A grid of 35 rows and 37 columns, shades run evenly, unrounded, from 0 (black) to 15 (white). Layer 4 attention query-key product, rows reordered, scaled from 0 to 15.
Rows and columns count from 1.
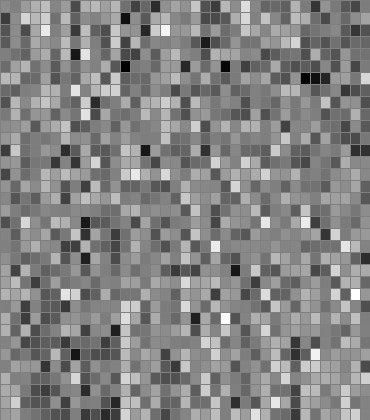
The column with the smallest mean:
11
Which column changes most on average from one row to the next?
8
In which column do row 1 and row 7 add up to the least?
32
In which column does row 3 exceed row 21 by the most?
17
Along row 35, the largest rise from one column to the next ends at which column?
13
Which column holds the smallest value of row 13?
15
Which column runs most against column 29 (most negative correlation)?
18
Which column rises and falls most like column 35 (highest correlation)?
22
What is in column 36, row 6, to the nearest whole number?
4
